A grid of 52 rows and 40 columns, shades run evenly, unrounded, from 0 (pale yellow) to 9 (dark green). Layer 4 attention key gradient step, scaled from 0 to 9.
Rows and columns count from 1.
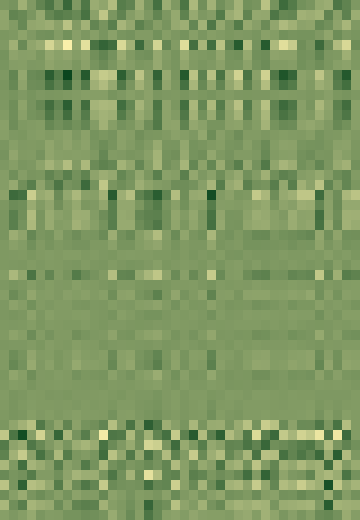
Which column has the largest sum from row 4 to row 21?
18
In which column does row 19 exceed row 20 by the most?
4
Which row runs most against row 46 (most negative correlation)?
44
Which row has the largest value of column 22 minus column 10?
5
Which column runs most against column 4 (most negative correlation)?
17
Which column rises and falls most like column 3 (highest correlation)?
19
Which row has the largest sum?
8
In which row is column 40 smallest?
20
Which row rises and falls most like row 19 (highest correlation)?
2
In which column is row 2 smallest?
12
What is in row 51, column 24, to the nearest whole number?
5
